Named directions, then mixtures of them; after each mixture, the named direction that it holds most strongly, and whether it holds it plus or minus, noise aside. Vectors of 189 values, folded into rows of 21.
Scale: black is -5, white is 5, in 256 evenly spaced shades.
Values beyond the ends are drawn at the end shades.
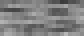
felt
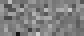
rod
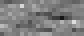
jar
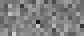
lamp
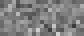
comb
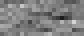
jar, plus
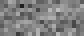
comb, plus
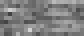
felt, minus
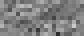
comb, minus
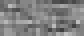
felt, plus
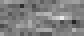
jar, minus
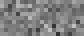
comb, minus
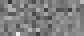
rod, minus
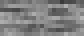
felt, plus
